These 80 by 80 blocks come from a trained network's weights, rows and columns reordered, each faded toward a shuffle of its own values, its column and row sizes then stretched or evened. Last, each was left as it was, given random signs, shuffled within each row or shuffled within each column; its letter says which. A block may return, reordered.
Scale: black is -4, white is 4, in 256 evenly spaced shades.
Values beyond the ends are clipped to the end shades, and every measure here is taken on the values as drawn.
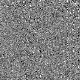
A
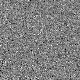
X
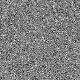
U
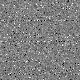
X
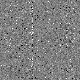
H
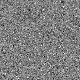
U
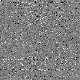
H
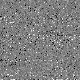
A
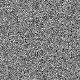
U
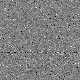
X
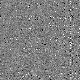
H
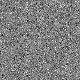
U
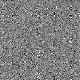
H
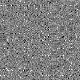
H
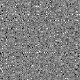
H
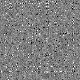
H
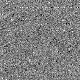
X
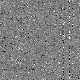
U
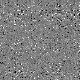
H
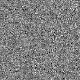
H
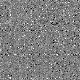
H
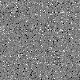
A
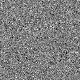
X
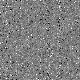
U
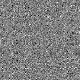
H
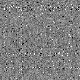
H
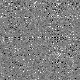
H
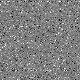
X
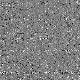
A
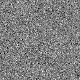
X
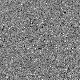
X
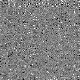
H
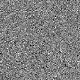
H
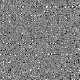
H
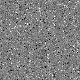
U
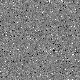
X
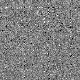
A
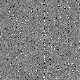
U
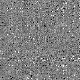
H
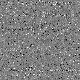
X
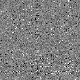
H
